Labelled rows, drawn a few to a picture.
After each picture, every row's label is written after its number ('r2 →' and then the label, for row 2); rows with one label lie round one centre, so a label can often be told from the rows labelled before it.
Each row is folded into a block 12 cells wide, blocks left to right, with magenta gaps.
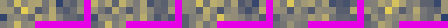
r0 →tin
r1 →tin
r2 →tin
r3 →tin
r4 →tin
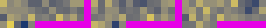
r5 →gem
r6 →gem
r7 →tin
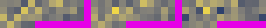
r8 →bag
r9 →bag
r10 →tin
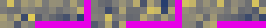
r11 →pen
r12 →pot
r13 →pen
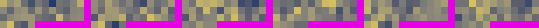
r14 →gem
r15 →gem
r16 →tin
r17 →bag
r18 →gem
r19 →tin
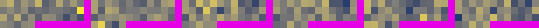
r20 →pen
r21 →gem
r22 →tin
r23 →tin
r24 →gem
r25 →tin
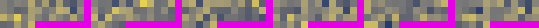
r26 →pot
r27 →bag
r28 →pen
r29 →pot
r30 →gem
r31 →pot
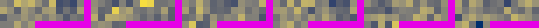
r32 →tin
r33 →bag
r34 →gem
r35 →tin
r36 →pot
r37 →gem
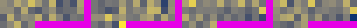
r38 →tin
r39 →pot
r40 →pen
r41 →pen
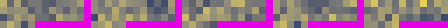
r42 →gem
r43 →tin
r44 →bag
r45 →gem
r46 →pen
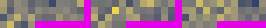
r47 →gem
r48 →bag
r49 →tin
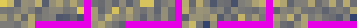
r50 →pen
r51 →bag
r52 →gem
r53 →pen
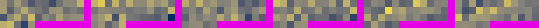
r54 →gem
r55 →pen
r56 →tin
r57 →pen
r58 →bag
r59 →bag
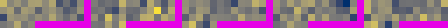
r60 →tin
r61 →pot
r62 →gem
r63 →tin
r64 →gem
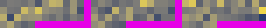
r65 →bag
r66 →bag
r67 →pen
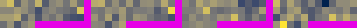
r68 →pen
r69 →pen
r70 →tin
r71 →gem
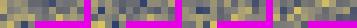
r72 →gem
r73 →gem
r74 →pot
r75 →bag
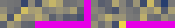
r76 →bag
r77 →pot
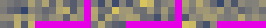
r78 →pot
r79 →bag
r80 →gem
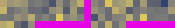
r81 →gem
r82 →tin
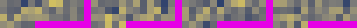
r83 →bag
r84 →pot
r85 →bag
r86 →pot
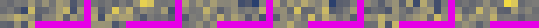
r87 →pot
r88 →bag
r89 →tin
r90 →tin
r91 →pot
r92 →bag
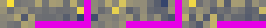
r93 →pen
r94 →tin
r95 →pen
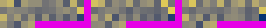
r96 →pen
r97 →pen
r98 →pen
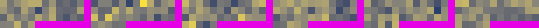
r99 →tin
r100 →bag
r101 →gem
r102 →tin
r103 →pot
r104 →pen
